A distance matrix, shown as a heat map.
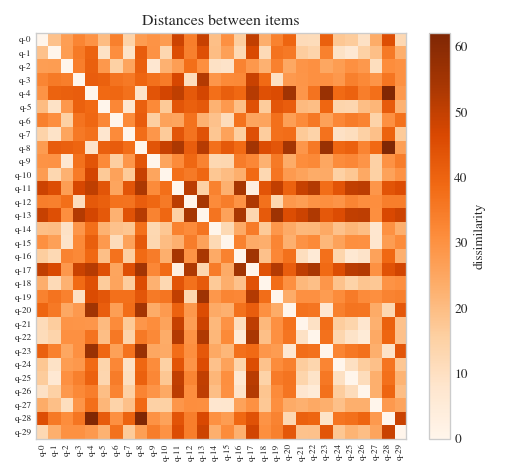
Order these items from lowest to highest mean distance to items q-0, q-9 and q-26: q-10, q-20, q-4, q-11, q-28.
q-10, q-20, q-4, q-28, q-11
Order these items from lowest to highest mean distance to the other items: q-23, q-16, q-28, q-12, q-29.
q-16, q-29, q-23, q-12, q-28
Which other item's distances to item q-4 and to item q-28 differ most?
q-8
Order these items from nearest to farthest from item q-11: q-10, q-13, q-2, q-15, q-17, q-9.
q-17, q-13, q-15, q-2, q-9, q-10
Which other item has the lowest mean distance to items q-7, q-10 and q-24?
q-1
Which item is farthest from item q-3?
q-13
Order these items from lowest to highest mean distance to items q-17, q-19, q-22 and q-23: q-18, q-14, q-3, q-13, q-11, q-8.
q-14, q-3, q-18, q-11, q-13, q-8
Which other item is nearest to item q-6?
q-15
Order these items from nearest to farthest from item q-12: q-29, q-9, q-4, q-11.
q-29, q-9, q-4, q-11
